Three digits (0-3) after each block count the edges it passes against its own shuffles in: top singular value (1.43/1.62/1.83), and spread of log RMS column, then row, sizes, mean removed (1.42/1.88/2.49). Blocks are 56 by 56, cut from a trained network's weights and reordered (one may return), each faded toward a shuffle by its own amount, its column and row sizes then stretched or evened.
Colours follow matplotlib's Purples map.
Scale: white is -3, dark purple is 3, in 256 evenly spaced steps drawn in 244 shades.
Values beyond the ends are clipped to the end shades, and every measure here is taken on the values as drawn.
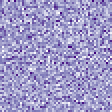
0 1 1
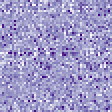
0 2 2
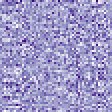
3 2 0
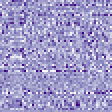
2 1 3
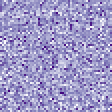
1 1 0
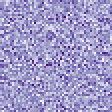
2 0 1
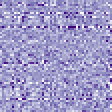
3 1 3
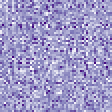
1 1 2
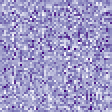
1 2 1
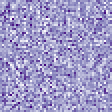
0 2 1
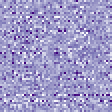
1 2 3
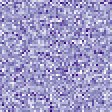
2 1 2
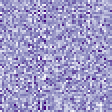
3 2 1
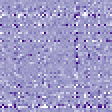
0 2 3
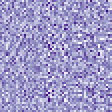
3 2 1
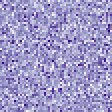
0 1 1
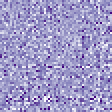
1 2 2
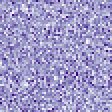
0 0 0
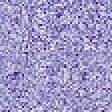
1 1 1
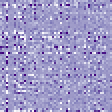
1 3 3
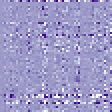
2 3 3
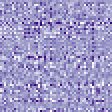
2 2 3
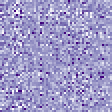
1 3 2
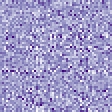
2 2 2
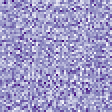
2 1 0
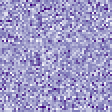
1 0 2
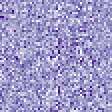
2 2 1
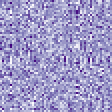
3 2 0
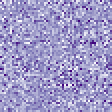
1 1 2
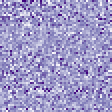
0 1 2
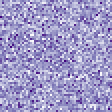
0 0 1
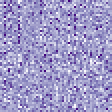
0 3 1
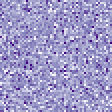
0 2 0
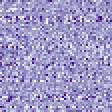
1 0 3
